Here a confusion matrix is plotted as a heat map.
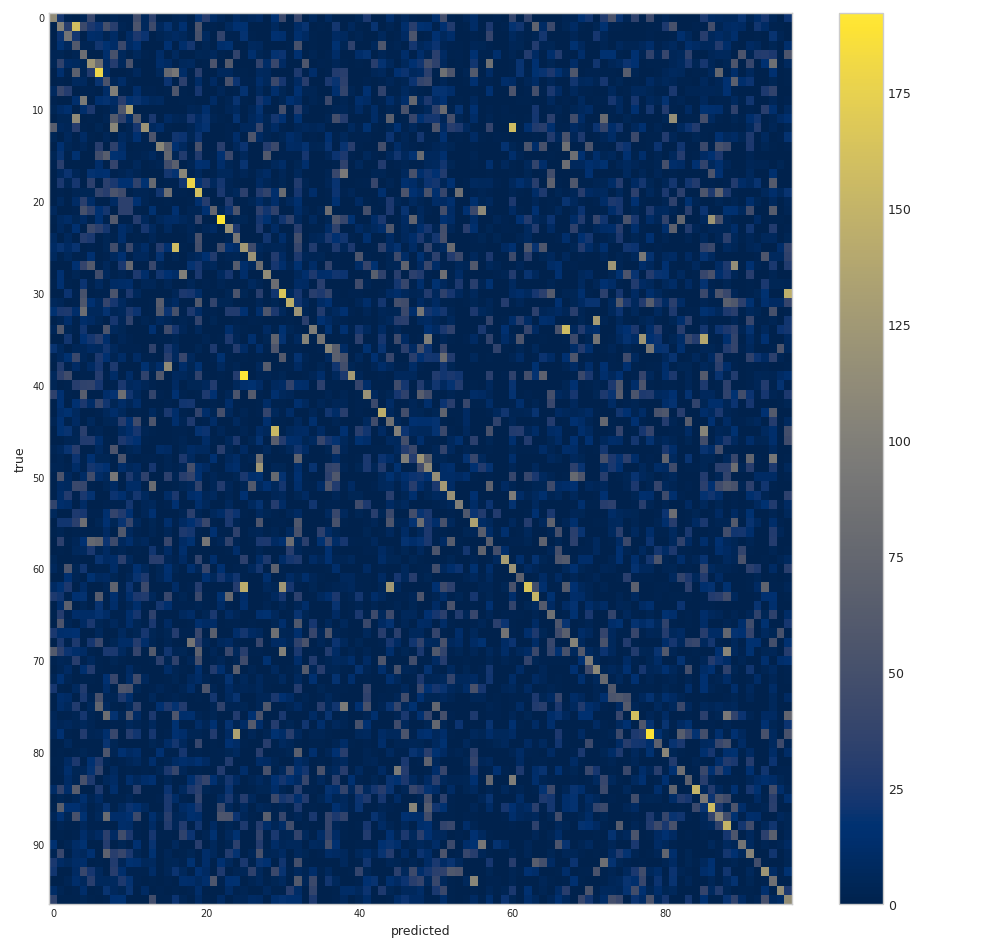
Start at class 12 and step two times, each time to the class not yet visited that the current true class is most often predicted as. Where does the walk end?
29
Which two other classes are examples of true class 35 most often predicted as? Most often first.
85, 77
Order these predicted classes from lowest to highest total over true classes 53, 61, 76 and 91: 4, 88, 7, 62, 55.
62, 4, 55, 88, 7
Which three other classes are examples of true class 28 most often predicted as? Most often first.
17, 51, 42
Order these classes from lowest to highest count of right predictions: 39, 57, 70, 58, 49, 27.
58, 57, 27, 70, 49, 39
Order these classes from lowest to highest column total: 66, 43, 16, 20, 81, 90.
90, 20, 66, 43, 16, 81
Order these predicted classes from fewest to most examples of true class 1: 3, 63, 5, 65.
5, 65, 63, 3
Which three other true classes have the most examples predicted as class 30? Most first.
62, 69, 19
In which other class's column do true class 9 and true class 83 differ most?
60
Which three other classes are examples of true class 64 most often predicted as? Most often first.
2, 52, 60
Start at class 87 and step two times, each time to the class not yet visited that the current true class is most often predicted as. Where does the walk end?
89
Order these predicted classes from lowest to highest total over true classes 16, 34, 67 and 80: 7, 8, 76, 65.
65, 8, 76, 7
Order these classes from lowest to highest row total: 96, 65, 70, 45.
70, 65, 96, 45
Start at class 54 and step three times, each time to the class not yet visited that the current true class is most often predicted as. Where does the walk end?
27
